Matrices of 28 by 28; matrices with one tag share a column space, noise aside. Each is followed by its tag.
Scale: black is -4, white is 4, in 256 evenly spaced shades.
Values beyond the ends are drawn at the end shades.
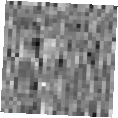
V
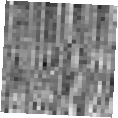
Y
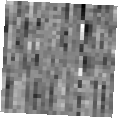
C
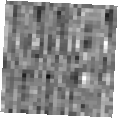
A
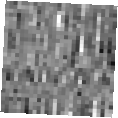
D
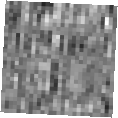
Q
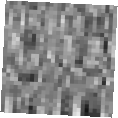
D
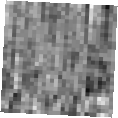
Y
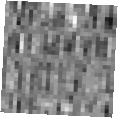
Q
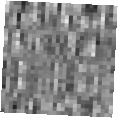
Q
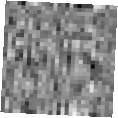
V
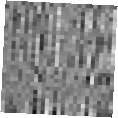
D
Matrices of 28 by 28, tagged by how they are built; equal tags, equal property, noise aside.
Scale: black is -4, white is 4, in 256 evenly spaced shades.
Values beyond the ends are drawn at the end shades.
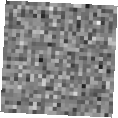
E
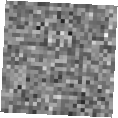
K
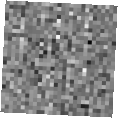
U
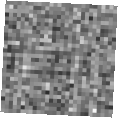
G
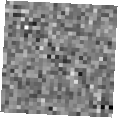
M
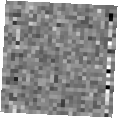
U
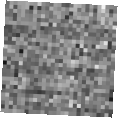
G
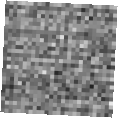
G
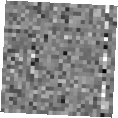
U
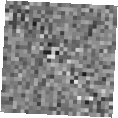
M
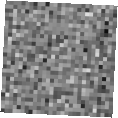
E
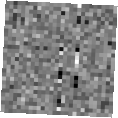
U
